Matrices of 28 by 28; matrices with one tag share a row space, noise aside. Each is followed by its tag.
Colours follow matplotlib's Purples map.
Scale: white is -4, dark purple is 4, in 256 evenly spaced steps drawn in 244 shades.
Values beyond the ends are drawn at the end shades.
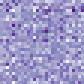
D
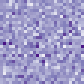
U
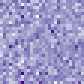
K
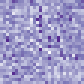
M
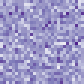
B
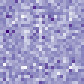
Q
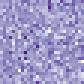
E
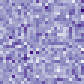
E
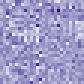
M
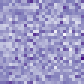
U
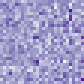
U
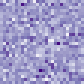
Q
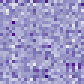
D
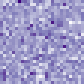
Q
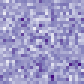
Q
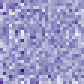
K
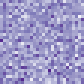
B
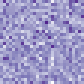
Q
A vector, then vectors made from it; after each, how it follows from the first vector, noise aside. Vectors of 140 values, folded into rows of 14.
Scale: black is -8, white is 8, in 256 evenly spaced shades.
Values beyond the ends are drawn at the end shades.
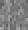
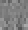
reversed, negated, partly zeroed.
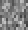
wrapped around, scaled up.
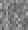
wrapped around.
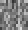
reversed, scaled up.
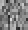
negated, scaled up.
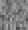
negated.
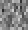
wrapped around, scaled up.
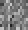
scaled up.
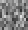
wrapped around, scaled up.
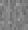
wrapped around, shrunk.
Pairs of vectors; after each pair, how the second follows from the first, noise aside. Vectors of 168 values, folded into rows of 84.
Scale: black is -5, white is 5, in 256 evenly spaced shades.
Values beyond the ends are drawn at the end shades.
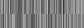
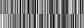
reversed, scaled up.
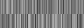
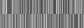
reversed, negated.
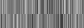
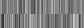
shuffled.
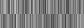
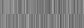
wrapped around, negated, shrunk.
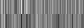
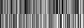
reversed, scaled up.
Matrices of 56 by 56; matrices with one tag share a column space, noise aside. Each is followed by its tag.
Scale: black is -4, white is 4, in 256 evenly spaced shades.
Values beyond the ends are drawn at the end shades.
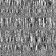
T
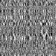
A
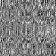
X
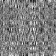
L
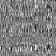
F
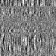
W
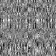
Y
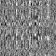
A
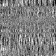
W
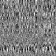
F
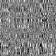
Y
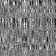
T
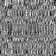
X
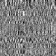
X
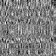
X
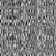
A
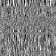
W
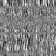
W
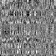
X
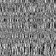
Y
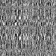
A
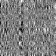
L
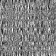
L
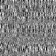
F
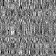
X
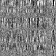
T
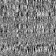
F
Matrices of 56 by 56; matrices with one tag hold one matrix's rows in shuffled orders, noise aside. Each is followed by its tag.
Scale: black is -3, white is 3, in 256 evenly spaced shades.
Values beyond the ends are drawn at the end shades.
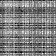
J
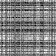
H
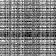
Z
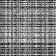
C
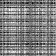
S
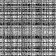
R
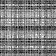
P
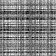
S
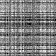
Z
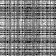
Z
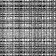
J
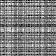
P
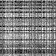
J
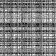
R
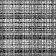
J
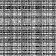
R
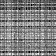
P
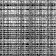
S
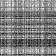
P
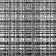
Z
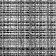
S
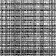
H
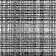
H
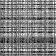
C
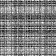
P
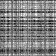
C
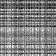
P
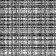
C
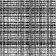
S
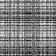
Z
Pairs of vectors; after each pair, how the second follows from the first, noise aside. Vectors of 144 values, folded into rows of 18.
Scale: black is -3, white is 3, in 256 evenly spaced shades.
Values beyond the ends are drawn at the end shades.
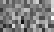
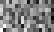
negated.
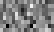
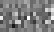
wrapped around, negated, partly zeroed.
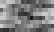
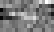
reversed, negated, partly zeroed.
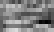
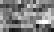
negated.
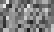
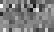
wrapped around, negated, partly zeroed.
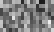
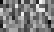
negated.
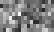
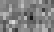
partly zeroed.
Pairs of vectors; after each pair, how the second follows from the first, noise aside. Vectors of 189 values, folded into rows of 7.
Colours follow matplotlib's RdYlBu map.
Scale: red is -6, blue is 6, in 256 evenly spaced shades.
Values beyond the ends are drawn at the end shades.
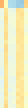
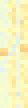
wrapped around, negated, shrunk.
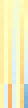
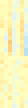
wrapped around, shrunk.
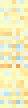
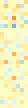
wrapped around, negated, partly zeroed.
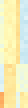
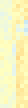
wrapped around, negated, shrunk.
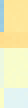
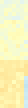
reversed, shrunk.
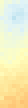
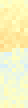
wrapped around, shrunk.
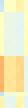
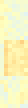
wrapped around, shrunk.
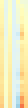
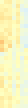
wrapped around, shrunk.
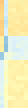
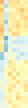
copied.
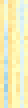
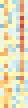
reversed, negated, scaled up.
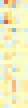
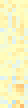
reversed, shrunk.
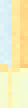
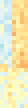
copied.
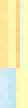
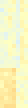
negated, shrunk.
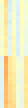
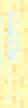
wrapped around, negated, shrunk.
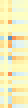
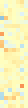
wrapped around, negated, partly zeroed.
